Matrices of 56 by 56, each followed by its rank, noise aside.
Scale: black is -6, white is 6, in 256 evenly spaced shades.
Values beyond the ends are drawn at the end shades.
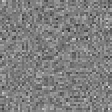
eight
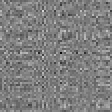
five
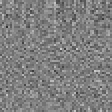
eight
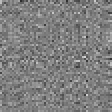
six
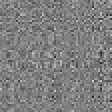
five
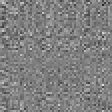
five
